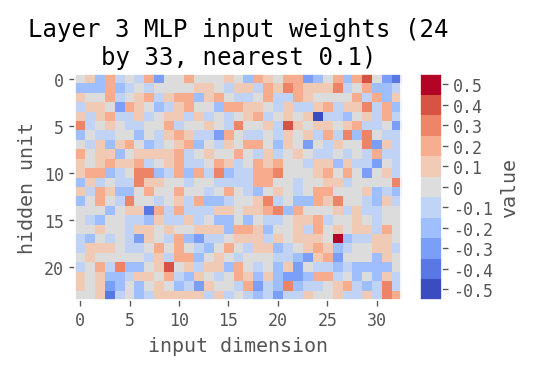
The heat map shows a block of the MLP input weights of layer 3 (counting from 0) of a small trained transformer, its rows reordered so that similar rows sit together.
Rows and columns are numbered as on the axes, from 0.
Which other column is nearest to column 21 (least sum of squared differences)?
13
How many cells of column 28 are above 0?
7
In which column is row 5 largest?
21
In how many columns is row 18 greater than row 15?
15
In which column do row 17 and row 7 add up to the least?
12
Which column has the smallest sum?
30
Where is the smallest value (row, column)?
4, 24
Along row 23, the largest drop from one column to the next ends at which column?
3
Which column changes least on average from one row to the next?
22
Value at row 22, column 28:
-0.1
